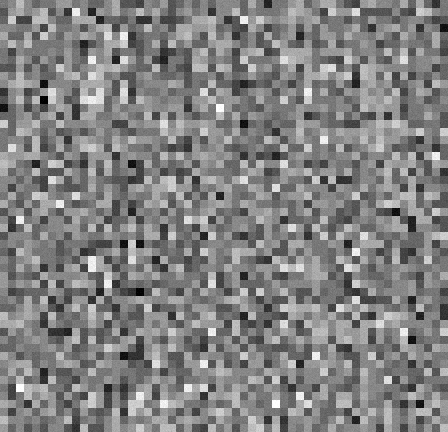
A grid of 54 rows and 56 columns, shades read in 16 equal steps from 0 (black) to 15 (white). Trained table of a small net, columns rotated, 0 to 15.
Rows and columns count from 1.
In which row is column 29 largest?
18
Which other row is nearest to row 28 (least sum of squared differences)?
49
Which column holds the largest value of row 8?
12
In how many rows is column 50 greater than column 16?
31
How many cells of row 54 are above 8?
20
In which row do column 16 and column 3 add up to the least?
45
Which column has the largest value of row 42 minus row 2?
27
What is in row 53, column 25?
9
